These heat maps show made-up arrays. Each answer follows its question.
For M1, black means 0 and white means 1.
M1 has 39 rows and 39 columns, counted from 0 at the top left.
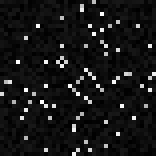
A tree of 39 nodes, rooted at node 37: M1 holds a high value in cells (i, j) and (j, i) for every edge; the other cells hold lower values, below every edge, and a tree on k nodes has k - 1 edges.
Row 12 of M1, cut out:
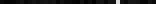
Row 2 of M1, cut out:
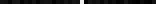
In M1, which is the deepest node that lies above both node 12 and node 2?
19
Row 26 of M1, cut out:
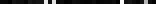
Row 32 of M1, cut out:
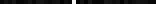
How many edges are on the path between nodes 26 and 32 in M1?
5
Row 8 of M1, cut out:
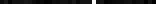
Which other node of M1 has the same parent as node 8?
0
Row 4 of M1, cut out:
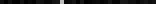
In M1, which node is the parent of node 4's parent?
11
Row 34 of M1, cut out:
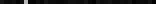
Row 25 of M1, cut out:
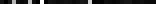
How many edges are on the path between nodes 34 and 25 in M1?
3
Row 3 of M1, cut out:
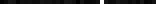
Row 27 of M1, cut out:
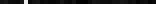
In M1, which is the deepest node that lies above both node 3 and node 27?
22
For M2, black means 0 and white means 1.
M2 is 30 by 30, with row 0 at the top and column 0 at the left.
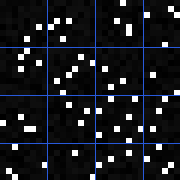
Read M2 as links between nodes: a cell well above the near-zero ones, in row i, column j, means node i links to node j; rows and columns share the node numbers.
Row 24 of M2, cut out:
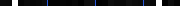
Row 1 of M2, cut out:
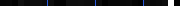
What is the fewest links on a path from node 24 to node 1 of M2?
6
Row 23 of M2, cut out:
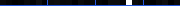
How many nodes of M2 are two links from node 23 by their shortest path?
4
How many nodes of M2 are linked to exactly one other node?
9
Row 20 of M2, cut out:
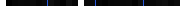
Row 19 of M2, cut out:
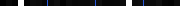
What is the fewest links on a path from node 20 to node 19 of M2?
4
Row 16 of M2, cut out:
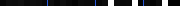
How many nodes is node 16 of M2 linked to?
3
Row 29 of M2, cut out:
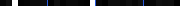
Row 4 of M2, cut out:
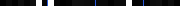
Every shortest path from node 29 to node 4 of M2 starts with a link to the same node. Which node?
node 15
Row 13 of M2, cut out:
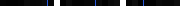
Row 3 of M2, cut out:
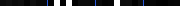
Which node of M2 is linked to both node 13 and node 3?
node 9
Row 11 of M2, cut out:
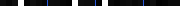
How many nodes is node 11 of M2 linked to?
3
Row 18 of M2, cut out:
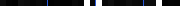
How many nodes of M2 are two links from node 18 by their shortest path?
3
